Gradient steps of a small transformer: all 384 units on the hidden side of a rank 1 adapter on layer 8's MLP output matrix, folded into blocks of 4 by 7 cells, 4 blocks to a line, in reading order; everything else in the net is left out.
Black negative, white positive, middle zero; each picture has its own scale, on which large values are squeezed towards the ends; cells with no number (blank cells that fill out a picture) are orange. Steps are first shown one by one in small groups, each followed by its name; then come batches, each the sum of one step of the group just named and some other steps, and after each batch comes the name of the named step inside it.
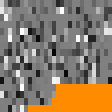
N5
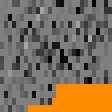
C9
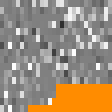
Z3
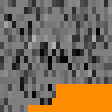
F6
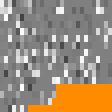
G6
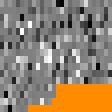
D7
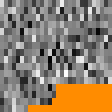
F6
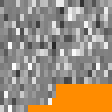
Z3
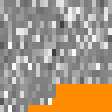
Z3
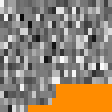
N5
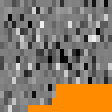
C9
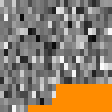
N5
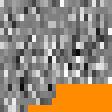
F6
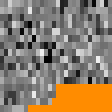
G6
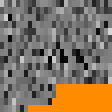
C9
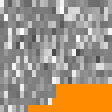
Z3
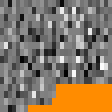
N5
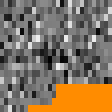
F6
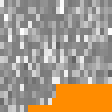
G6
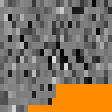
C9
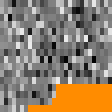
N5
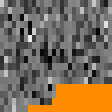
F6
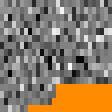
N5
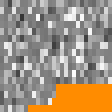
Z3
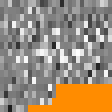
D7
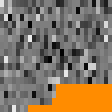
C9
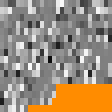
G6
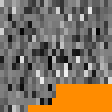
F6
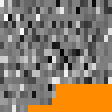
C9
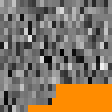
N5
